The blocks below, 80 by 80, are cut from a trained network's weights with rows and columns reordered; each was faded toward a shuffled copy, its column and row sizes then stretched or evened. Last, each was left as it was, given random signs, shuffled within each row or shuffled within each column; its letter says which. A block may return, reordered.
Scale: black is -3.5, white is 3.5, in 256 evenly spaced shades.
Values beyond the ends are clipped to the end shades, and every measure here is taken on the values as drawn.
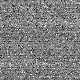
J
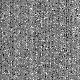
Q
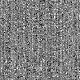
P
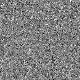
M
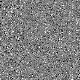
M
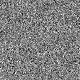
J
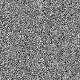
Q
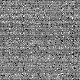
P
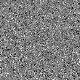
M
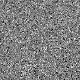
M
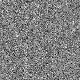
Q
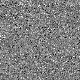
J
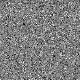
M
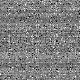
P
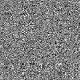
P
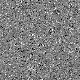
Q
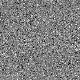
M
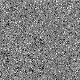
M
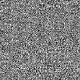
P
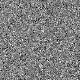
M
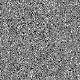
M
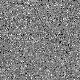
J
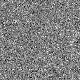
J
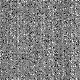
P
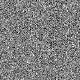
Q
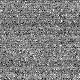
J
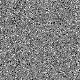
M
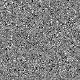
M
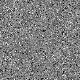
M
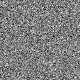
J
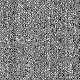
P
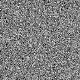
Q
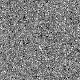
Q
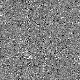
M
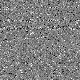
J
